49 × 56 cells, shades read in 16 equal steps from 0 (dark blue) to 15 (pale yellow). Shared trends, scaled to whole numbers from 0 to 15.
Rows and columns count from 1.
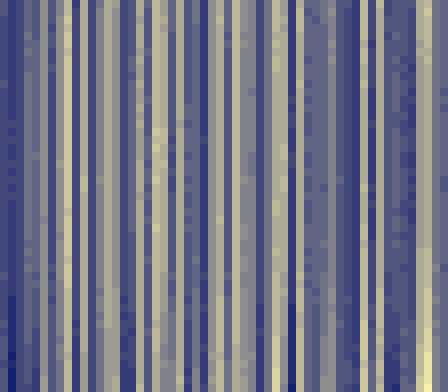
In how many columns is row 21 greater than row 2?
12
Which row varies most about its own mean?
49
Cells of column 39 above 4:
32
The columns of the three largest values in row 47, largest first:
54, 35, 46
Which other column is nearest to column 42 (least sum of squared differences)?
31
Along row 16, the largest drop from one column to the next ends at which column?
10
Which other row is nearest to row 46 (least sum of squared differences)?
47
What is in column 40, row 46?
4
